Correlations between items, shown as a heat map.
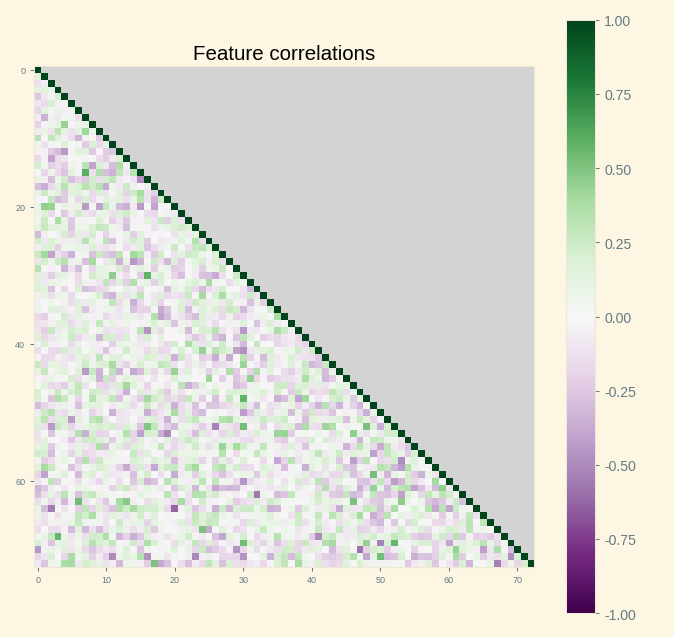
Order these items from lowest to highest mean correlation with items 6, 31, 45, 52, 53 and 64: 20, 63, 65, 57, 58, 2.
58, 2, 20, 57, 65, 63
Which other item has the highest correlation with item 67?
24
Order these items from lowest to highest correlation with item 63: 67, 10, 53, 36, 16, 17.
10, 16, 36, 17, 67, 53
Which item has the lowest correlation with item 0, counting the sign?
70
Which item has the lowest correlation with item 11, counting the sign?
71
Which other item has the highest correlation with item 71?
50
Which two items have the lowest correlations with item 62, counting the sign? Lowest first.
32, 53
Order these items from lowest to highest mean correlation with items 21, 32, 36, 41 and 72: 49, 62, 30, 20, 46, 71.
30, 49, 62, 20, 71, 46
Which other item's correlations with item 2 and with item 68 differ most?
52
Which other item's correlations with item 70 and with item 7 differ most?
15
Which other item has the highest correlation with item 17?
72
